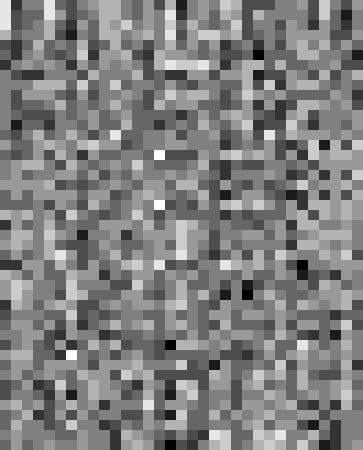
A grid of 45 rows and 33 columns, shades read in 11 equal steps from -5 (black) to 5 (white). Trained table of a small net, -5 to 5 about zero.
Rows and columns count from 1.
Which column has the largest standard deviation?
16
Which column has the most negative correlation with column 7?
10
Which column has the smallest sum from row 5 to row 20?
21
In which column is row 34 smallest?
31
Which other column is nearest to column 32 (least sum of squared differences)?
3
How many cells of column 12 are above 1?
6
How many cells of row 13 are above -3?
28
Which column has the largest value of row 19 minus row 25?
27
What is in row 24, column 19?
1
